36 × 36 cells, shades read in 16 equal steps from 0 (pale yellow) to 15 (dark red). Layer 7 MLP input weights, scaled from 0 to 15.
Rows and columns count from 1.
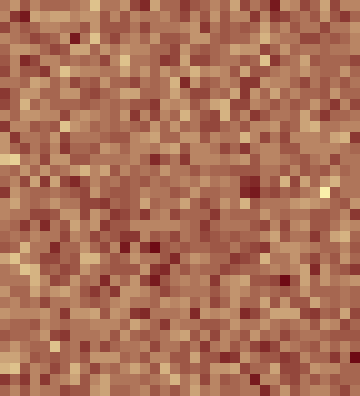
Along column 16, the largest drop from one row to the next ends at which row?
24
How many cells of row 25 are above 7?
27
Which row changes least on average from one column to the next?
30
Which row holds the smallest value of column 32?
12
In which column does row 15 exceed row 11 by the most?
19
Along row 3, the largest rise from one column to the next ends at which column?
21
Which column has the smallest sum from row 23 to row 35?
2
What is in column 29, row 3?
7
